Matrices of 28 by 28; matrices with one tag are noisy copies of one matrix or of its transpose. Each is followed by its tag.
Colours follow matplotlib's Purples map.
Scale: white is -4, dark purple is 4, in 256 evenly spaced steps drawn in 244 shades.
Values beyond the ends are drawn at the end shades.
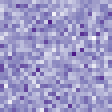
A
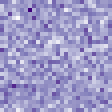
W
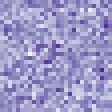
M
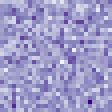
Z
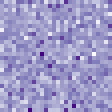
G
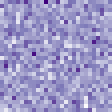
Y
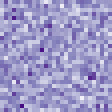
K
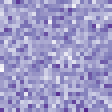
G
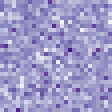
W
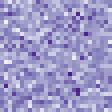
K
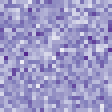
W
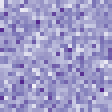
Z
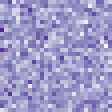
W
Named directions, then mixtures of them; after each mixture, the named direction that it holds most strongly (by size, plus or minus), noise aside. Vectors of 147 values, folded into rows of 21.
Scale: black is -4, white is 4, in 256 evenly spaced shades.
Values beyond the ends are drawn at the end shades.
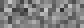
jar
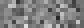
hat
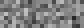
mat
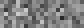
mat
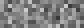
jar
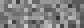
hat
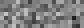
mat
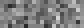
hat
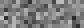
mat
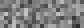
mat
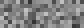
mat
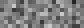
hat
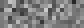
jar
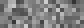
hat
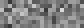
jar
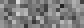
mat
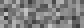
mat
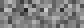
jar
